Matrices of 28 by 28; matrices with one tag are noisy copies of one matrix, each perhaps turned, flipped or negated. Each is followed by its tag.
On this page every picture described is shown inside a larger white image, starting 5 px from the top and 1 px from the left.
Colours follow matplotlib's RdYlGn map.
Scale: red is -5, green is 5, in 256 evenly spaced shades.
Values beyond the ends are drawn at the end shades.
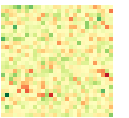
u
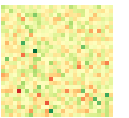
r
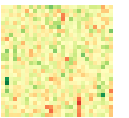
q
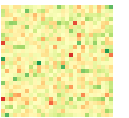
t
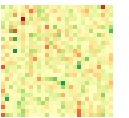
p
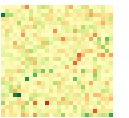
p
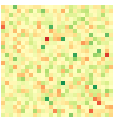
r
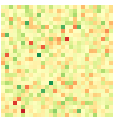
r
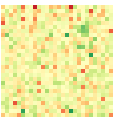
u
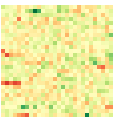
q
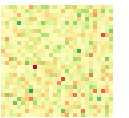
r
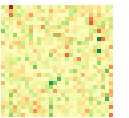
p
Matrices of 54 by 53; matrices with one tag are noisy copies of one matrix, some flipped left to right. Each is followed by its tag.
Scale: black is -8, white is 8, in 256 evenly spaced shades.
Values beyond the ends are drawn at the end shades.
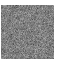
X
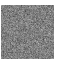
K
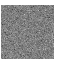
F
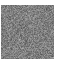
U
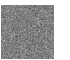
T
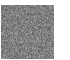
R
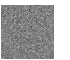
K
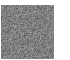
X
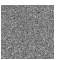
T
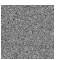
R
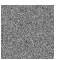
U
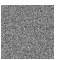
R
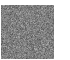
X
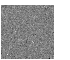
U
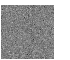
T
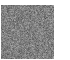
K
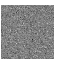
T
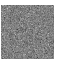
X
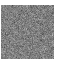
F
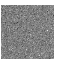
F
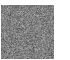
X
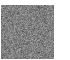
X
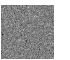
U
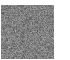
T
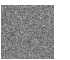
U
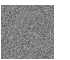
X
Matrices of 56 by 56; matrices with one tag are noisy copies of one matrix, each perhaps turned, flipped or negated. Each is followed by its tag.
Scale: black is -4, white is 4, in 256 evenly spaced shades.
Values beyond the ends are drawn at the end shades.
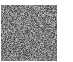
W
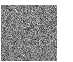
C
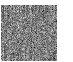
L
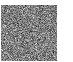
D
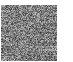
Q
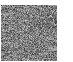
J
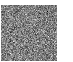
W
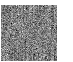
L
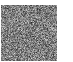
D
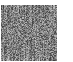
L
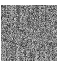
Q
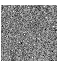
J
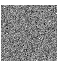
D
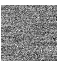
Q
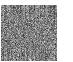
L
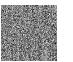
Q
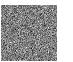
C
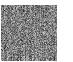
L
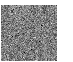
J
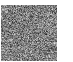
J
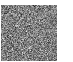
W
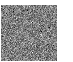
C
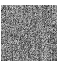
Q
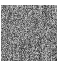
Q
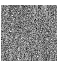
J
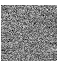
J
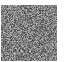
W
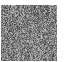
J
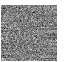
L
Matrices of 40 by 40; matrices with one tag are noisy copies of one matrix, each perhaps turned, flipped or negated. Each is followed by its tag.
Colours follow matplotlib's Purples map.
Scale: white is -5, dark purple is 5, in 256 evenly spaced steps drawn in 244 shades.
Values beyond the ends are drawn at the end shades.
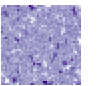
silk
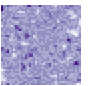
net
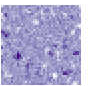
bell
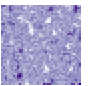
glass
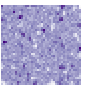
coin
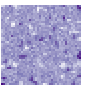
coin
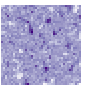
glass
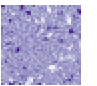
bell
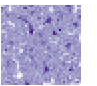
glass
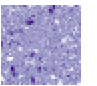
bell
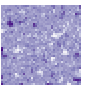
glass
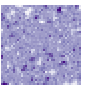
net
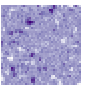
bell
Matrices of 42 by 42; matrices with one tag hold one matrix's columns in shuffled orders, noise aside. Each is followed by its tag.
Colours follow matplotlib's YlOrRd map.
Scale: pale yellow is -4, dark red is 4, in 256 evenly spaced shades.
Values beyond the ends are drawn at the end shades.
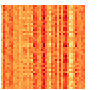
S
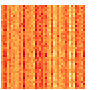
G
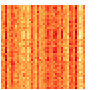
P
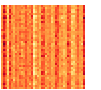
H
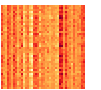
S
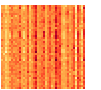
P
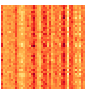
S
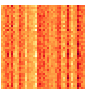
G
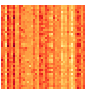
S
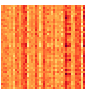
S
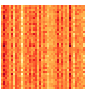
S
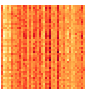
P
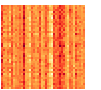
S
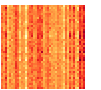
P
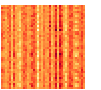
G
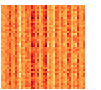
S
